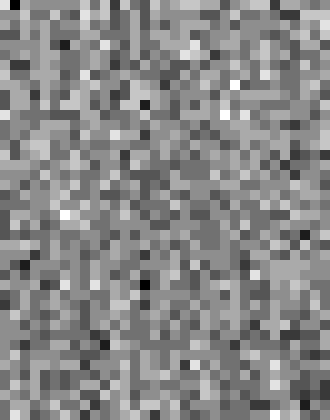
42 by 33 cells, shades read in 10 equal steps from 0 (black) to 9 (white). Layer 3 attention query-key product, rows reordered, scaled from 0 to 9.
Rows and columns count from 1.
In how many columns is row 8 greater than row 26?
16
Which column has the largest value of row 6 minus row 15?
19
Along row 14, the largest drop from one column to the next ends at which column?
15
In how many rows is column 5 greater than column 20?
17
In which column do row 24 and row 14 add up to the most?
33
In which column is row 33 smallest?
26
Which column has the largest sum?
28
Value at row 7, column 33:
5
